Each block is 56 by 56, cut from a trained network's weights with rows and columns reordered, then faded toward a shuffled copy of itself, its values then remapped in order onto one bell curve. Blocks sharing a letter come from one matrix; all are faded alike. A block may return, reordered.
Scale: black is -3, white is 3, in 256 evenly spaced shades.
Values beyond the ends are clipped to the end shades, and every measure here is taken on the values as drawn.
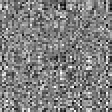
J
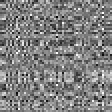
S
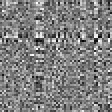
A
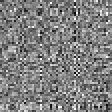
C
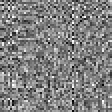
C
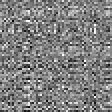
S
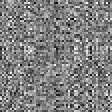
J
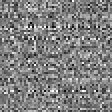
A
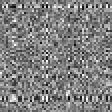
A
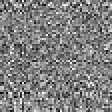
C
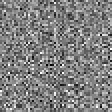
J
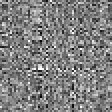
C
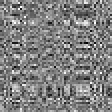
S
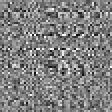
A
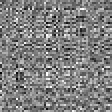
S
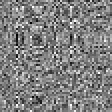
C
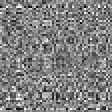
A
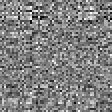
C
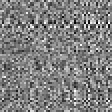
A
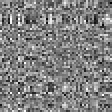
J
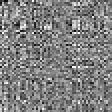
J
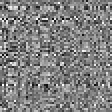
A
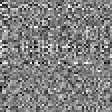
A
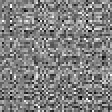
S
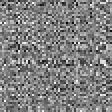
J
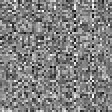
C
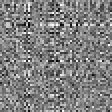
A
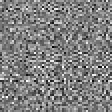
A
